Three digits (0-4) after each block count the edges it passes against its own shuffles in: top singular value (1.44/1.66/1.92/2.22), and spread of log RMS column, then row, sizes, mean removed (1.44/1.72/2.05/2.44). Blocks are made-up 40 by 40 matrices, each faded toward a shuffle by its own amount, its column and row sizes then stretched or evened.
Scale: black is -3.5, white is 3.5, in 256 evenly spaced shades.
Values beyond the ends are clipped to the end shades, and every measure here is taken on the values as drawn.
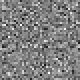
2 0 0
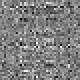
3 3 3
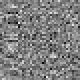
3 1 1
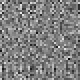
3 2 0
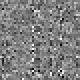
2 3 0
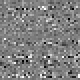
1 1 4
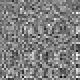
4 3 2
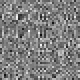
3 1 0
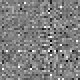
2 2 2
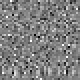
3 0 0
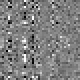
3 4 1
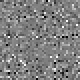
2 1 2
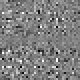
2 2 4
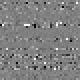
0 0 4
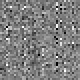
2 3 1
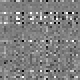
3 3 4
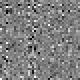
2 3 0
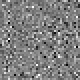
1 2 1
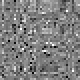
3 2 0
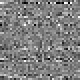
3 1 4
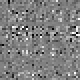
1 1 4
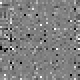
2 3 2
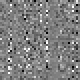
2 4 2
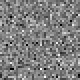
0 0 2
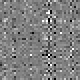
4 4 2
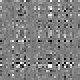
4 4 4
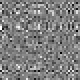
4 3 3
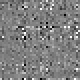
0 2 4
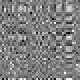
4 1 3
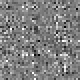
1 3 3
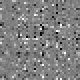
1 3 1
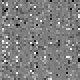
0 3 0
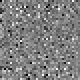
0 2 2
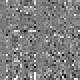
1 3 3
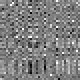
4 3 0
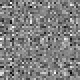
3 2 3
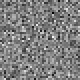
2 0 0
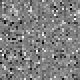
0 2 1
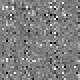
0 3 1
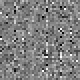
0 2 0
